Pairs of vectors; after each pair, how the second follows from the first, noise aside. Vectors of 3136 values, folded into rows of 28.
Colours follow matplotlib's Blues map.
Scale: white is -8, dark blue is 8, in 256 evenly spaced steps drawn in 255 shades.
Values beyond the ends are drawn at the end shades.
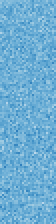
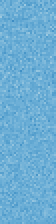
reversed, negated, shrunk.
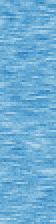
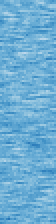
negated.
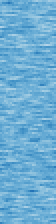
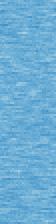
reversed, negated, shrunk.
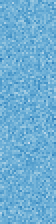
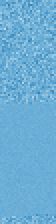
wrapped around, partly zeroed.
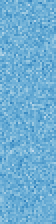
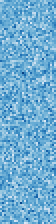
reversed, negated, scaled up.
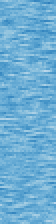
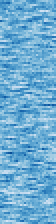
reversed, negated, scaled up.
